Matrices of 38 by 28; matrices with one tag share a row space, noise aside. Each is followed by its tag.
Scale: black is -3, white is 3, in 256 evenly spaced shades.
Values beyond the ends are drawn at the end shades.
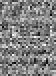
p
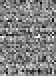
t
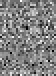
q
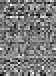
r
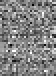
p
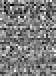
r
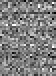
p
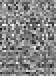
q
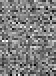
p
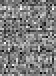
t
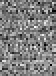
p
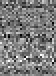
t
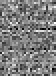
p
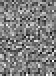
t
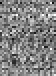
p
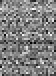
q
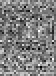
t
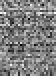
r
